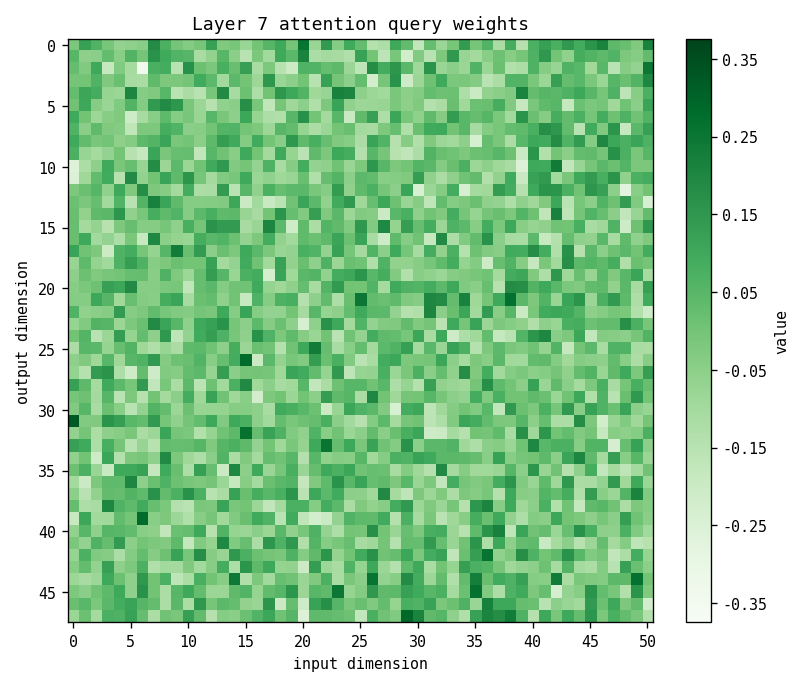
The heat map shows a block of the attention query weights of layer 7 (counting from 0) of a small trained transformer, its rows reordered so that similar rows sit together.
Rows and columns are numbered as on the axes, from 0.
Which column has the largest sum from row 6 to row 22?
42
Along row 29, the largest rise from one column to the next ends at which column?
26
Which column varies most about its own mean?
20
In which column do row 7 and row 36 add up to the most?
47
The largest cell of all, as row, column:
31, 0
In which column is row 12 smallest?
48
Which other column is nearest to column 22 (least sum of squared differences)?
11
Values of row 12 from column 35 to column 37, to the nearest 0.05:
-0.1 -0.1 0.15
